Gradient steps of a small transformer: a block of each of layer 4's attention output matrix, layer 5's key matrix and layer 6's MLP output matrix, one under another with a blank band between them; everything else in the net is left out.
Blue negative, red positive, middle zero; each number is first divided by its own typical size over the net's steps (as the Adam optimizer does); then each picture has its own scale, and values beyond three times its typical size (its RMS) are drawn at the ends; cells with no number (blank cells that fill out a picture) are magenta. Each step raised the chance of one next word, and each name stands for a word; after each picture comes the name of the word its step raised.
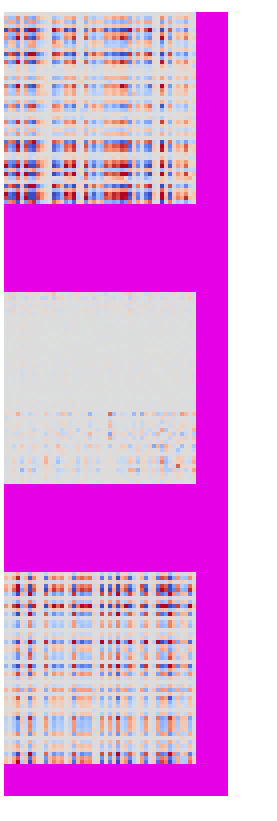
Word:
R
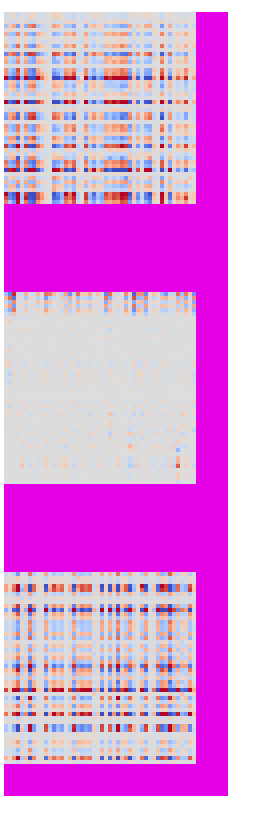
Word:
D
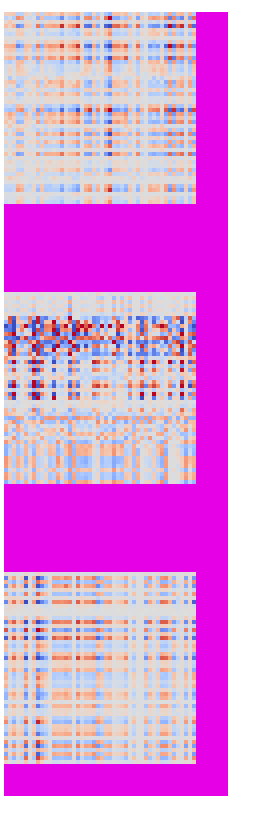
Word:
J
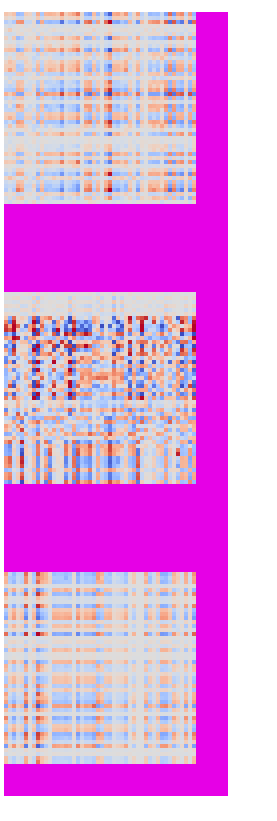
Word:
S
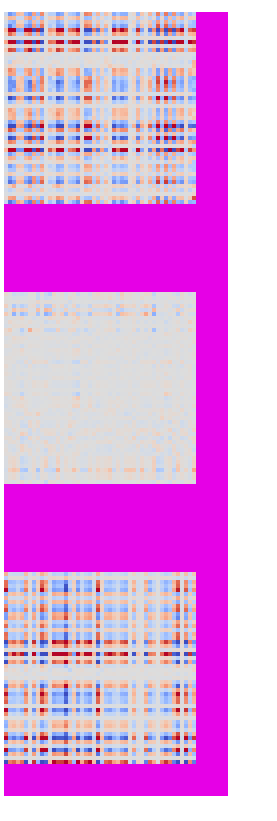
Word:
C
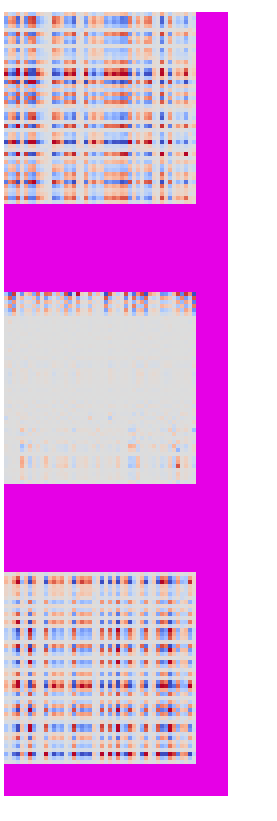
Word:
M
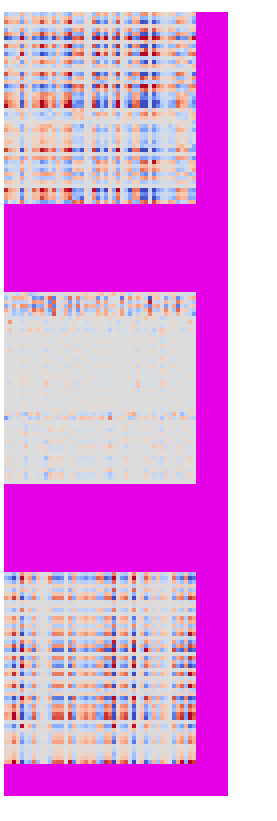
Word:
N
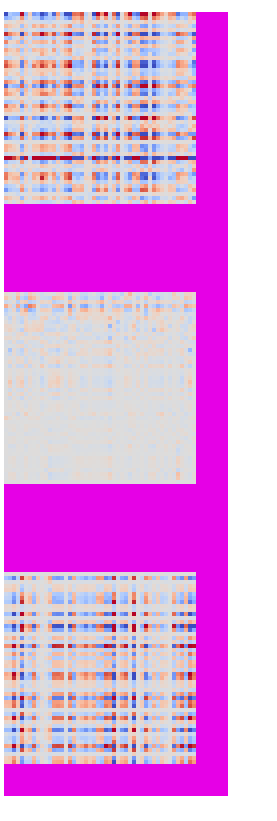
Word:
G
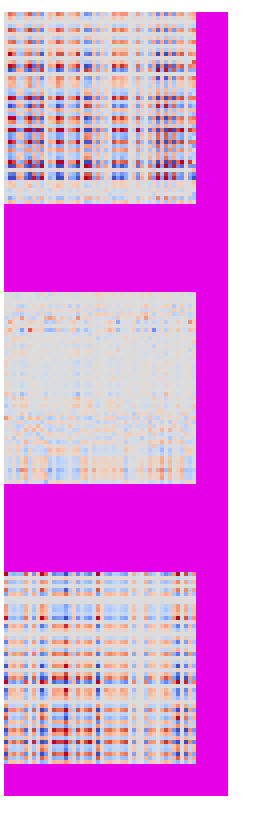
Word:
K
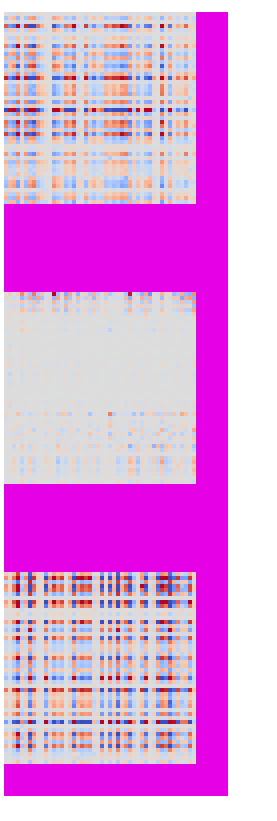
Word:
J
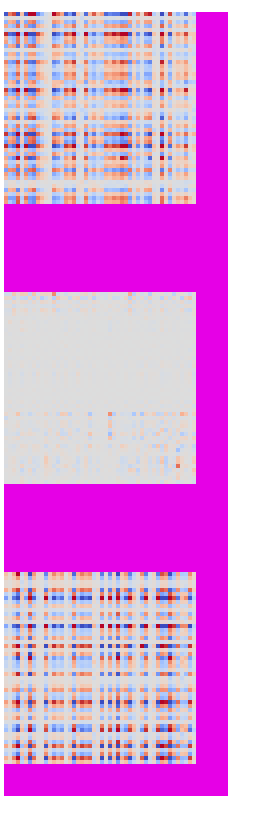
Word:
G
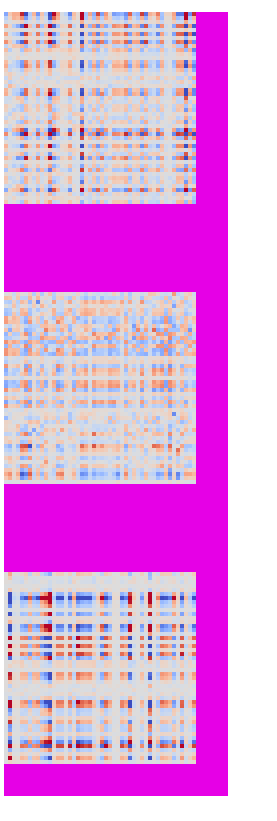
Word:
G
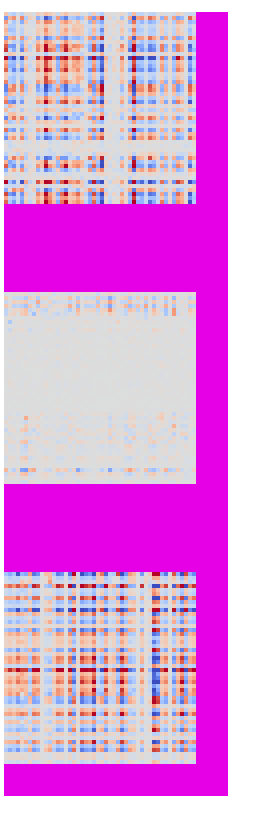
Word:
D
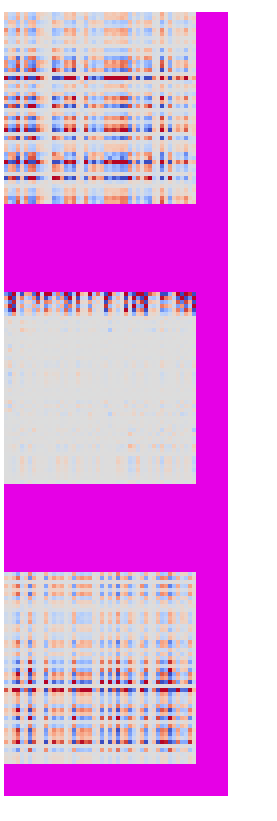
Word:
K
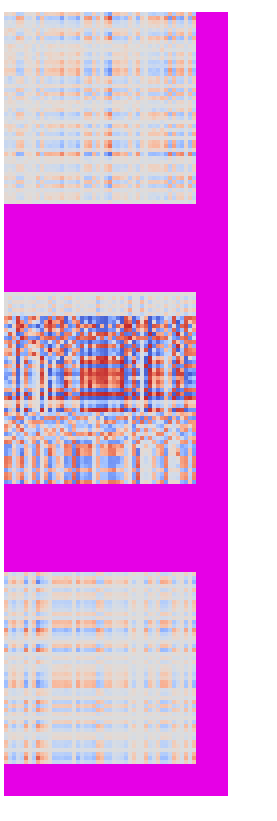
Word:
M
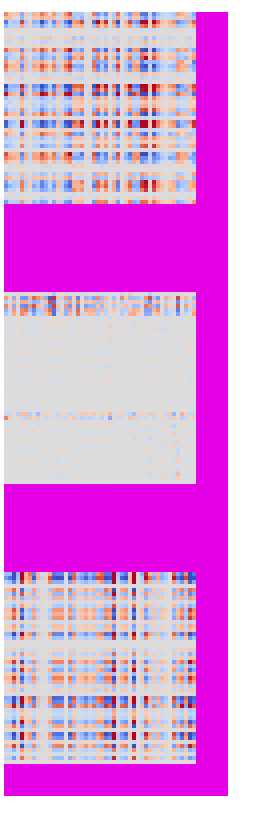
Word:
S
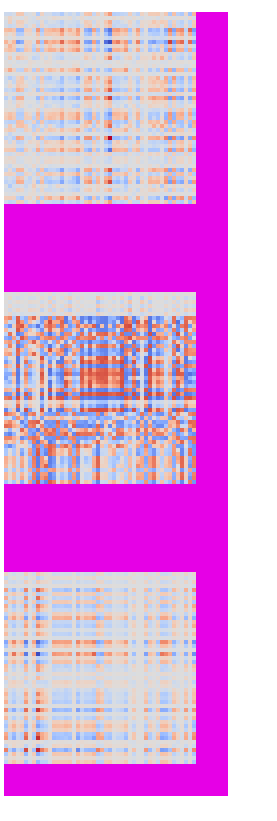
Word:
C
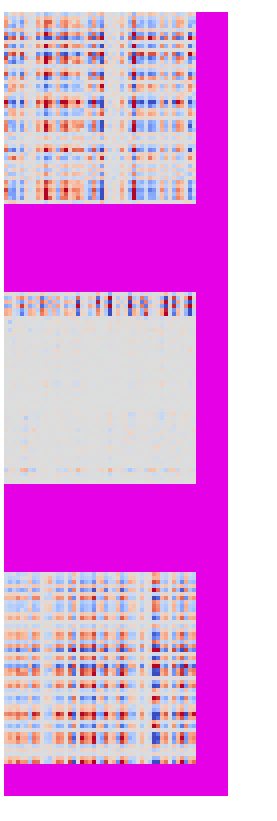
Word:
N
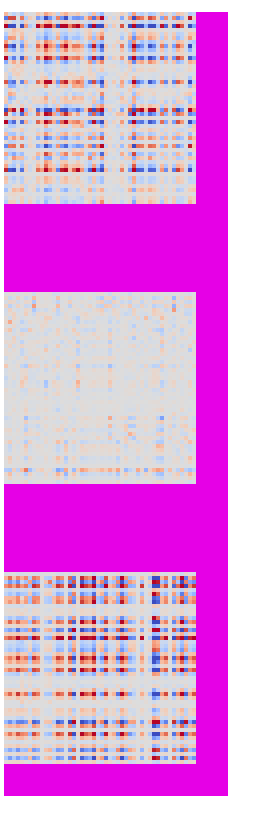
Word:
J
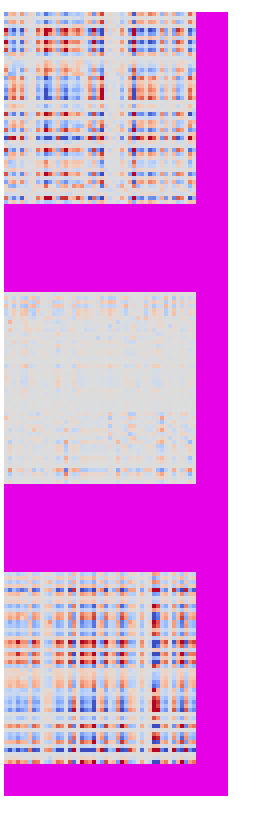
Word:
C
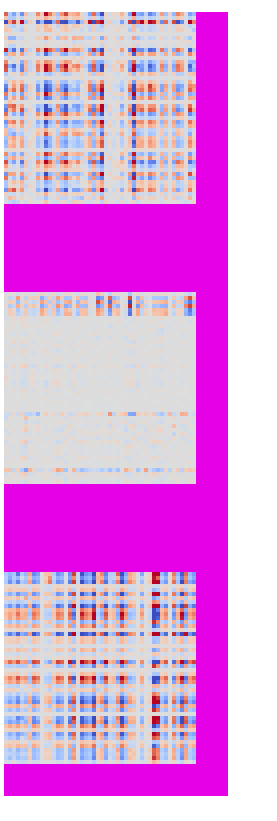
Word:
S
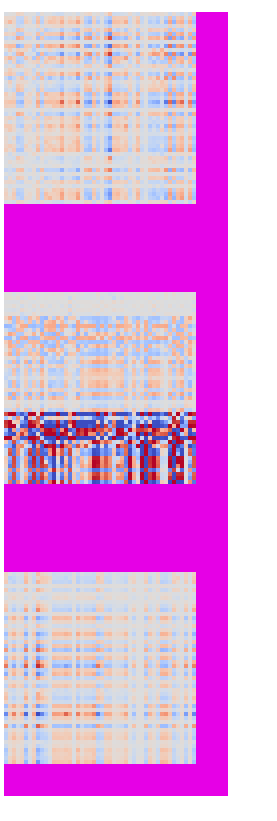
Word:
N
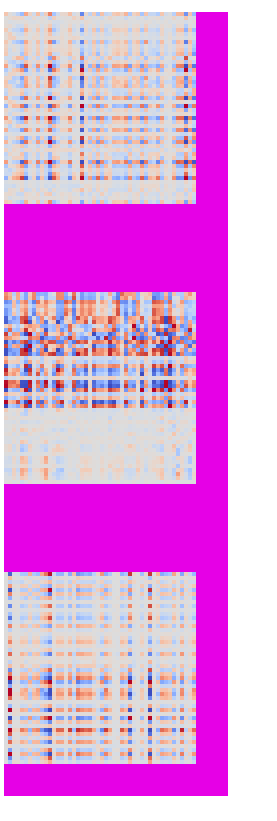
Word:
K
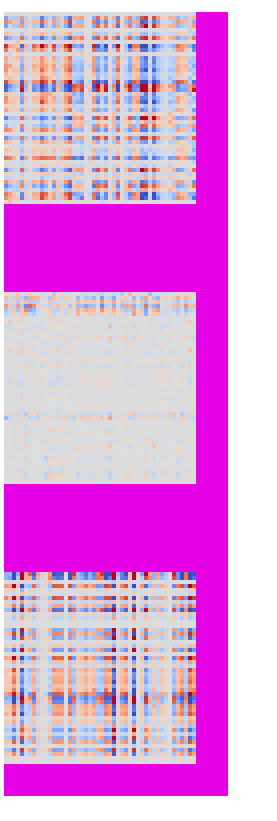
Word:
D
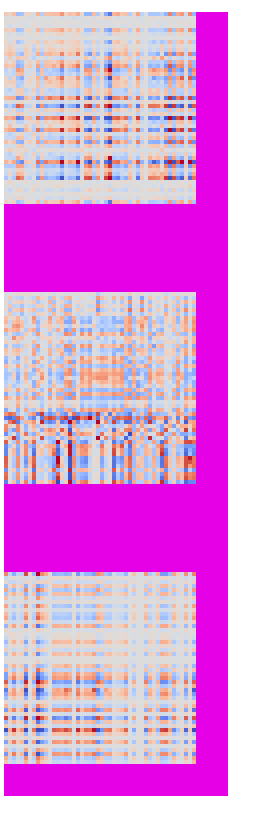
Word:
K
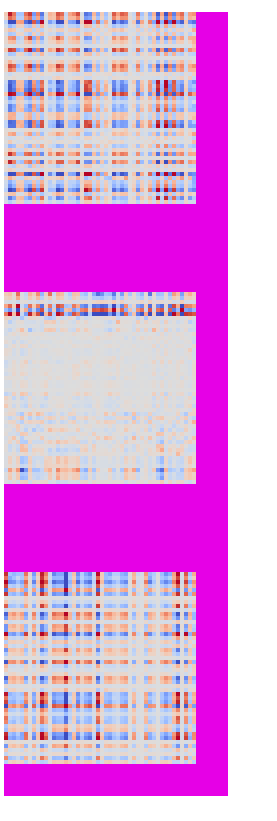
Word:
S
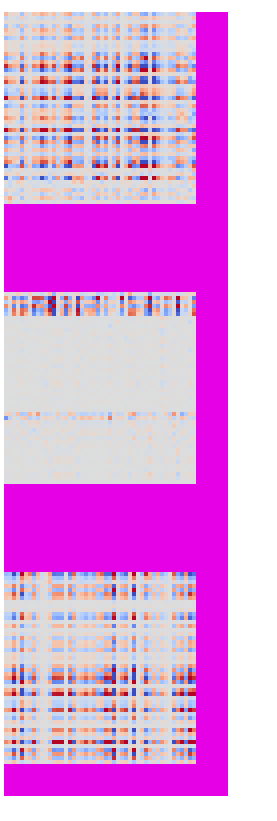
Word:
K
